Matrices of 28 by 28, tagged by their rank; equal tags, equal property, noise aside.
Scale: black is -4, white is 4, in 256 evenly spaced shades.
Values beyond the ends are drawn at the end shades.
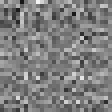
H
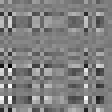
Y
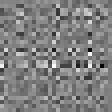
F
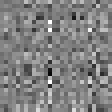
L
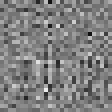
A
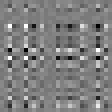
Y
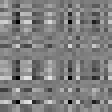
Y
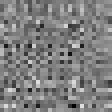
A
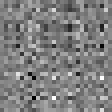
L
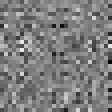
H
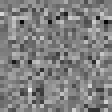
H
